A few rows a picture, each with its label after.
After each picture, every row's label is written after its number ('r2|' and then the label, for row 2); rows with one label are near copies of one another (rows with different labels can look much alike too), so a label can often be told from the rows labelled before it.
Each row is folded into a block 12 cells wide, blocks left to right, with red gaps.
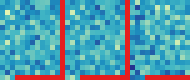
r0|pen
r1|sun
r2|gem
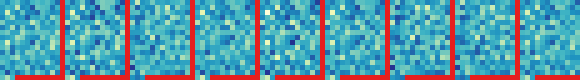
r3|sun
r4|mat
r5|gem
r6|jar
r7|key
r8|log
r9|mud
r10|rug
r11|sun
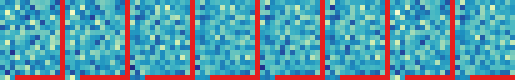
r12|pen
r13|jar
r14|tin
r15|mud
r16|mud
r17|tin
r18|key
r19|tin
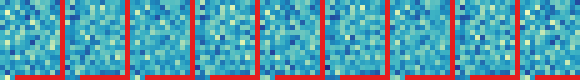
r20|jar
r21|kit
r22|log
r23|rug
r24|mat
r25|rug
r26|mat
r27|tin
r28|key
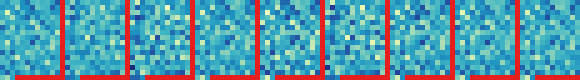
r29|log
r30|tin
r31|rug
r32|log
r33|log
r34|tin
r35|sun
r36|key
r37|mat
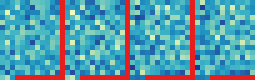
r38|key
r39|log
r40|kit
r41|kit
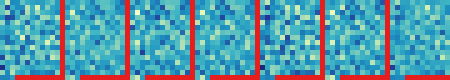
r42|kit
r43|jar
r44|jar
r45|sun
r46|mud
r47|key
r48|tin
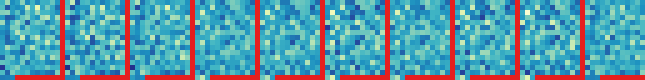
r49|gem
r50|mud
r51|kit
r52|jar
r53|log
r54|mat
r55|log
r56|mat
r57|jar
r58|tin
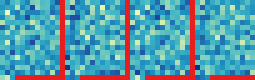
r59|key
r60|kit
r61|jar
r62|rug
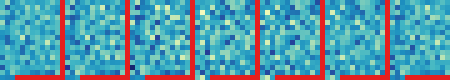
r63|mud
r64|gem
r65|mud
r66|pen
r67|key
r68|log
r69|kit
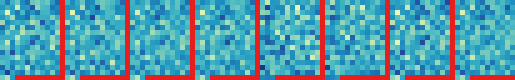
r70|mat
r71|log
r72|sun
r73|sun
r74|gem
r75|rug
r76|key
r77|sun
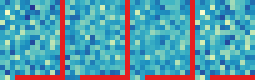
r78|sun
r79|rug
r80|log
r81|log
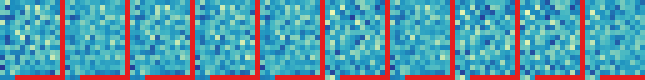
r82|kit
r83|rug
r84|rug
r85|mud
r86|gem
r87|jar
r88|kit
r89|sun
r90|mat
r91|key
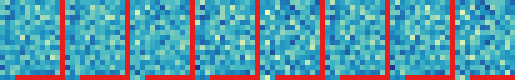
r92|kit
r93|mud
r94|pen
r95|kit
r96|log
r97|mud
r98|rug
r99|sun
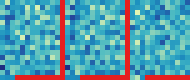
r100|gem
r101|mud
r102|key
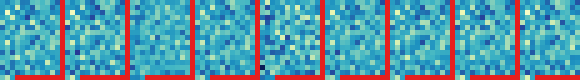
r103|log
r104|mat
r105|tin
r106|mat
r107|gem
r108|key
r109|sun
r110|jar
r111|jar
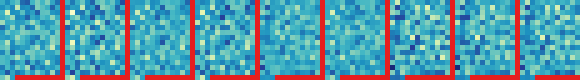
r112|mat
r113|key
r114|sun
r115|sun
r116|gem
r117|log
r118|tin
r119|kit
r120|gem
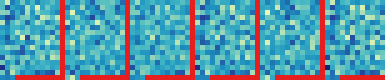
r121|kit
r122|jar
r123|rug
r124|mud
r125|sun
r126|mud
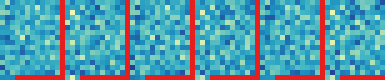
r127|rug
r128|jar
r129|tin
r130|key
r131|mud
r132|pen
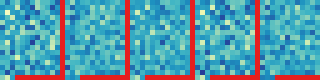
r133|mat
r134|mud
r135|log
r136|pen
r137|rug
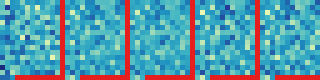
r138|tin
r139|log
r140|log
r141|sun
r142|mat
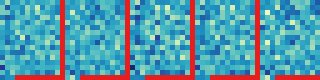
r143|gem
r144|sun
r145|mud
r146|gem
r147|key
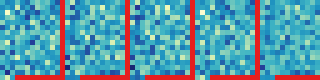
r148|pen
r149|kit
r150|gem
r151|log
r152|mud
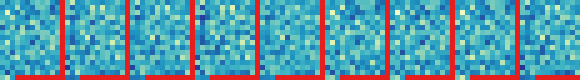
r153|pen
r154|kit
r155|rug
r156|gem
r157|rug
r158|log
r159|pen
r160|log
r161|kit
